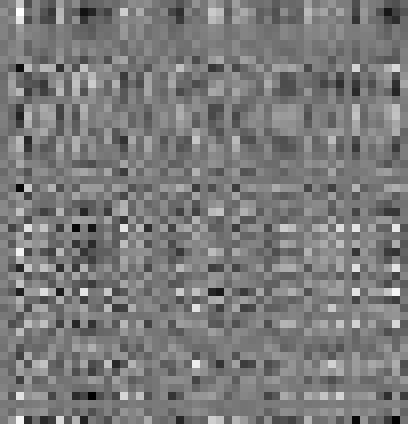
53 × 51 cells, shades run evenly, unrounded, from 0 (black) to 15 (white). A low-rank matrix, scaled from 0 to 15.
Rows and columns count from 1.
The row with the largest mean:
37
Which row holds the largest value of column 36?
29
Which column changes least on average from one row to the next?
44
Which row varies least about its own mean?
51
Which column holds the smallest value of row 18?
4
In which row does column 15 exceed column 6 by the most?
11
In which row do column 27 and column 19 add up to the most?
53
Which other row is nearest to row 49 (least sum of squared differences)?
5
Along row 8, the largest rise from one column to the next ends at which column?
15
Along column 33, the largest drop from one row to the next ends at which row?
38
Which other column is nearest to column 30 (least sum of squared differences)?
19
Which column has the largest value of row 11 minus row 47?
12
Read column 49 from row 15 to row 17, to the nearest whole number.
9 8 8
